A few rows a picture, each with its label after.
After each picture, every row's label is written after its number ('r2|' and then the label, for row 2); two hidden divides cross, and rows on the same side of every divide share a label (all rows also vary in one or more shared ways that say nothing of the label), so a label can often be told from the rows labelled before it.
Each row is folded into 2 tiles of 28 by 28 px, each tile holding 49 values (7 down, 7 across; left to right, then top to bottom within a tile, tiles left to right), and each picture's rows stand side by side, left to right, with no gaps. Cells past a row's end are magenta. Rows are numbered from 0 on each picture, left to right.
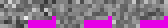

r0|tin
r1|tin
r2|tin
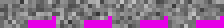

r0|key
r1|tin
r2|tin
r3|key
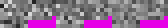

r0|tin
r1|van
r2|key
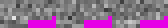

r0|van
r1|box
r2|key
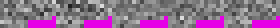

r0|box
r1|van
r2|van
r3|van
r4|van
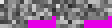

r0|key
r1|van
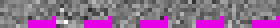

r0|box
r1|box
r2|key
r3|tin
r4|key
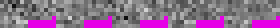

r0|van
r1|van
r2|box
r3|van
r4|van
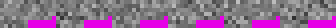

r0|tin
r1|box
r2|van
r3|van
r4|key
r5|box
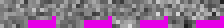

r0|tin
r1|tin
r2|key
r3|tin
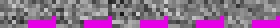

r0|box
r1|key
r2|key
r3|van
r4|van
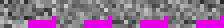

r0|box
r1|van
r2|box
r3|box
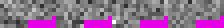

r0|tin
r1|box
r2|tin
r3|key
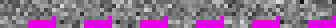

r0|van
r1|tin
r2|tin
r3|key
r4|key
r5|key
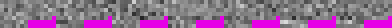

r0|van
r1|van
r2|tin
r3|box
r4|box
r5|box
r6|box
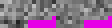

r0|tin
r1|box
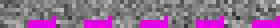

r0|key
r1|box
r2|key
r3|tin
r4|box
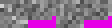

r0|van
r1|tin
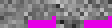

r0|key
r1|tin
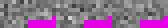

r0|key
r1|van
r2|box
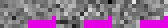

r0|box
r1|tin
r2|tin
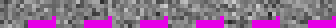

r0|key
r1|tin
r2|tin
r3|box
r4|tin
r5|box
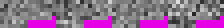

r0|key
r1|box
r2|key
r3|tin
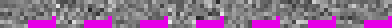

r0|box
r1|van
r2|van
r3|tin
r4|key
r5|van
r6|box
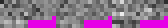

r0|key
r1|key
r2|tin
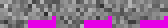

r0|tin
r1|box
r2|box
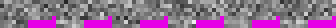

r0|box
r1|key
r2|box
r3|van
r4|key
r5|key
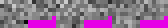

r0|box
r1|tin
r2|key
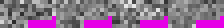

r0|tin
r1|tin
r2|box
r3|tin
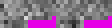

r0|tin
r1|tin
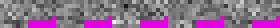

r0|tin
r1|box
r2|van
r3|key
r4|box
